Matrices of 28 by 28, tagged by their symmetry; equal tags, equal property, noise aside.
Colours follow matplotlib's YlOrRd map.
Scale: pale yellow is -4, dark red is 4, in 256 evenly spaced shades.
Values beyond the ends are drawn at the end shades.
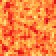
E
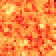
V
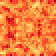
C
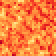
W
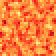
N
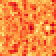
C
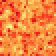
E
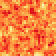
E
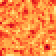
V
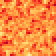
E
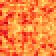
C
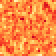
N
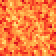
N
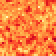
E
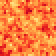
W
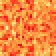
C
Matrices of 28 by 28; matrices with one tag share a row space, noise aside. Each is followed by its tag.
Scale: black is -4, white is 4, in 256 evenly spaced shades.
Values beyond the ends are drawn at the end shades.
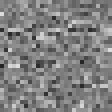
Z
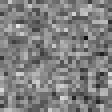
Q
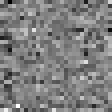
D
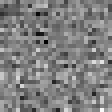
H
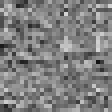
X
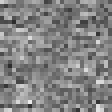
X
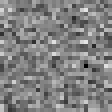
D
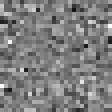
D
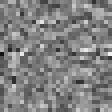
Z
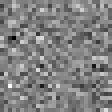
Z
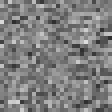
Z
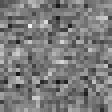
Q
